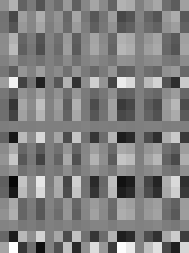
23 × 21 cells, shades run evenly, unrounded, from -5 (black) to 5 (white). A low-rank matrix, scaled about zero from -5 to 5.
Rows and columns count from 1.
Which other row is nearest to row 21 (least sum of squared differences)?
12
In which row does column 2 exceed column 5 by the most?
23
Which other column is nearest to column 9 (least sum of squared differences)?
20
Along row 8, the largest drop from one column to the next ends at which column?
3
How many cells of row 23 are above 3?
6
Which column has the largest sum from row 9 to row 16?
5
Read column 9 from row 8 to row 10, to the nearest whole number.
-3 1 2
